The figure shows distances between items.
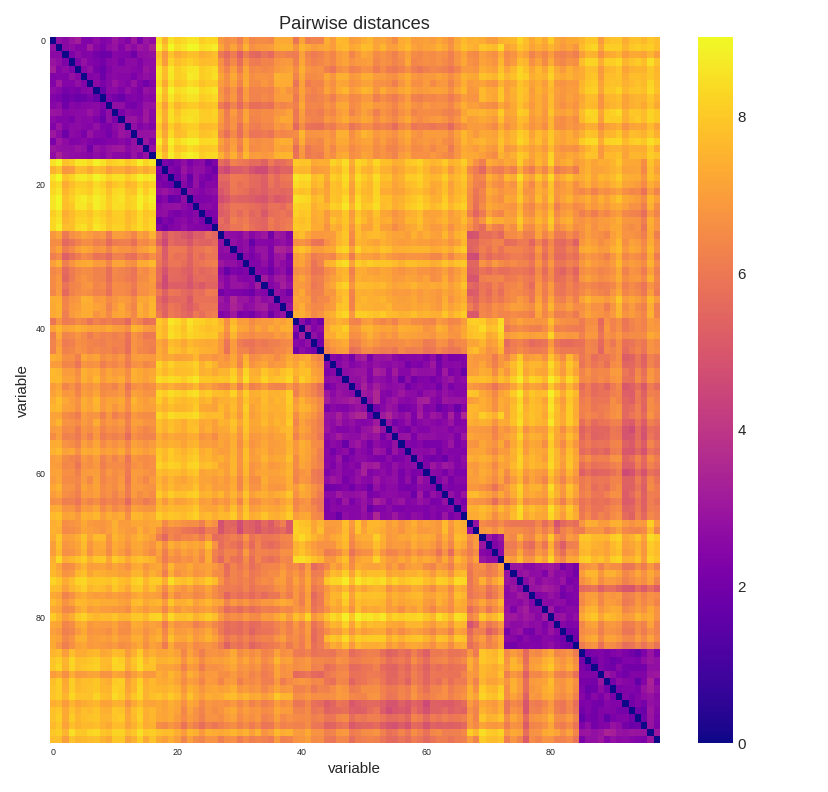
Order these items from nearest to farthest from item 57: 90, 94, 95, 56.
56, 95, 94, 90
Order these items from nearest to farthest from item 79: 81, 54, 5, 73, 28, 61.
81, 73, 28, 61, 54, 5
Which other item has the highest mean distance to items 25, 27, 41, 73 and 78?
47
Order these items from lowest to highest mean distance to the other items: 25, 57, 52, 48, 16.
48, 57, 52, 16, 25
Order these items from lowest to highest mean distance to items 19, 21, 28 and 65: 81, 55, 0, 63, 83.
55, 63, 81, 83, 0
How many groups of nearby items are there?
9
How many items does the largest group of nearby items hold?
23
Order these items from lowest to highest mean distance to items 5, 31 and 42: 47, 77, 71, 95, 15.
15, 77, 95, 71, 47
